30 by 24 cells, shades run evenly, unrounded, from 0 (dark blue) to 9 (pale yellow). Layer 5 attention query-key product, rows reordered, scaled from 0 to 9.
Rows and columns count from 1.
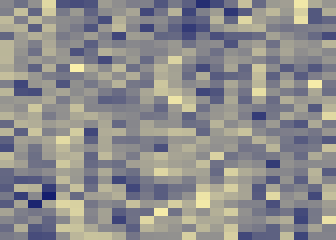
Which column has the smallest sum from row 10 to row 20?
22
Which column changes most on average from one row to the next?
3
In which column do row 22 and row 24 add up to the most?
17
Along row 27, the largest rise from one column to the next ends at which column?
12
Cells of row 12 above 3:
20
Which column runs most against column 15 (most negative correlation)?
4
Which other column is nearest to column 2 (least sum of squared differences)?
10
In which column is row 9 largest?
6
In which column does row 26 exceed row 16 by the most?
15
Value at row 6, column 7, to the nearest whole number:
3
